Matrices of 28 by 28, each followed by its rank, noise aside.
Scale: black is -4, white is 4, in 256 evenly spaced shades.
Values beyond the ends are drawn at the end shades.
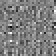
four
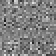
six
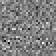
six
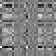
two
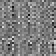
four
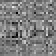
four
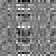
two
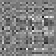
three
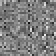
four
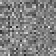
six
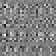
four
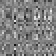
four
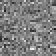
six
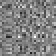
four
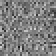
six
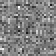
six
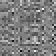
four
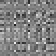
three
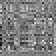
three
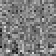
six
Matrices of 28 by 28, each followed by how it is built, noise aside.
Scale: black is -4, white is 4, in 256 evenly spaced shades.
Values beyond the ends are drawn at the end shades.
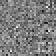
low rank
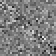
banded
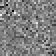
block diagonal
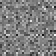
low rank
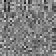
low rank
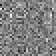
low rank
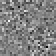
block diagonal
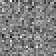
low rank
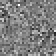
block diagonal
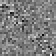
banded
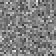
noise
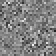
block diagonal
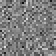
low rank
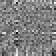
low rank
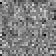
low rank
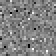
sparse
